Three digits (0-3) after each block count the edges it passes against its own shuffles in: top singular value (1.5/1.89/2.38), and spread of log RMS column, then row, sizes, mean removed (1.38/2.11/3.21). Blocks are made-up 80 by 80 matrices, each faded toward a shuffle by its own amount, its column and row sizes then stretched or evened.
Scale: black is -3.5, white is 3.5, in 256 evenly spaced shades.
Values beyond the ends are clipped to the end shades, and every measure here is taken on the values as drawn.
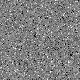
1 0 0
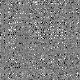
0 2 2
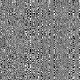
3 3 1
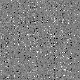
0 2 1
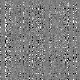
1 3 2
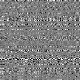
3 0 3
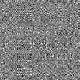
2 1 1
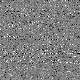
1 0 2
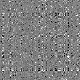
3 2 1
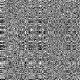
3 2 1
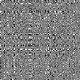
3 2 2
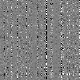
2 3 1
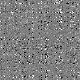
1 2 2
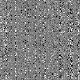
2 3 1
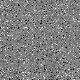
0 1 1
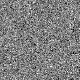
0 1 0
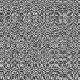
3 1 2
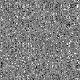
2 1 0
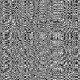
3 2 1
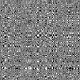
3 2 2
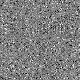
1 0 1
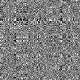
3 2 2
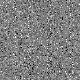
0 2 0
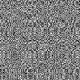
3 1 1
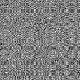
3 1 0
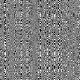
3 3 0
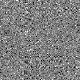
2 1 1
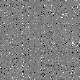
0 2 1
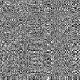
3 2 2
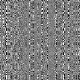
3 3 1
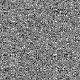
2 0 1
